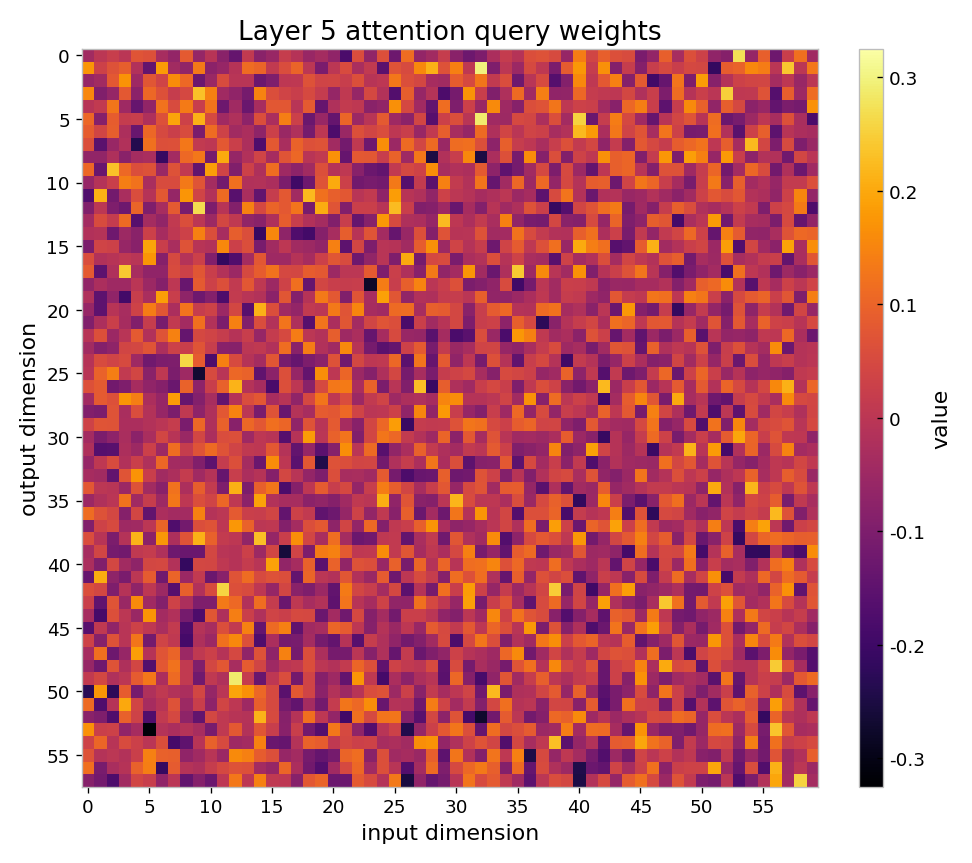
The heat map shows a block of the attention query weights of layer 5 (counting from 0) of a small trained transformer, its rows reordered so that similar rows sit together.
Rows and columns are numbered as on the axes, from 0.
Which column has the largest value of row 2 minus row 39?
50
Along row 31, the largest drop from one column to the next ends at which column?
52
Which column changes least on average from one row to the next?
55
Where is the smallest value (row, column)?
53, 5
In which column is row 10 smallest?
17
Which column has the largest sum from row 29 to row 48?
56
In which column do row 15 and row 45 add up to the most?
46
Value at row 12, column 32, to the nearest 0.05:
-0.1
